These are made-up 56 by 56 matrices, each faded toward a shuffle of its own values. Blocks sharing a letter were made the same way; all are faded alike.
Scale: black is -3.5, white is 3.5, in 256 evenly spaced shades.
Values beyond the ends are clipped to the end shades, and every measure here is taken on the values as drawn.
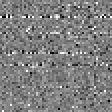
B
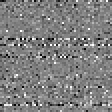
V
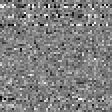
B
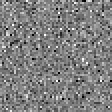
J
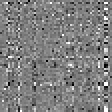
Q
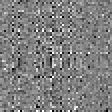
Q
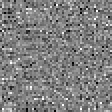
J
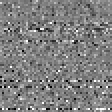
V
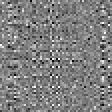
Q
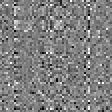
Q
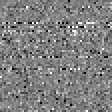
V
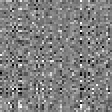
Q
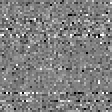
V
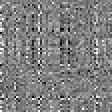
Q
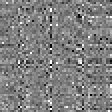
Q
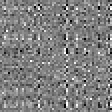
Q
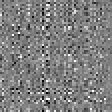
Q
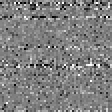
V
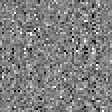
J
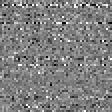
V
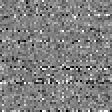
B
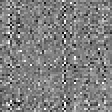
Q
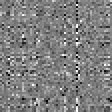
Q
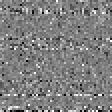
B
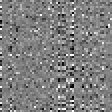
Q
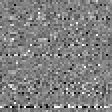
B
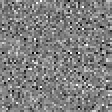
J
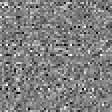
B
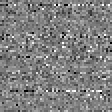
V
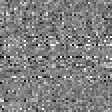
B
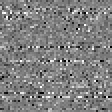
V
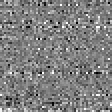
B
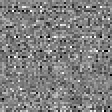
B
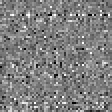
B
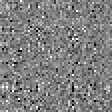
J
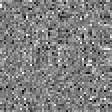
J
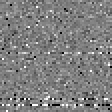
V
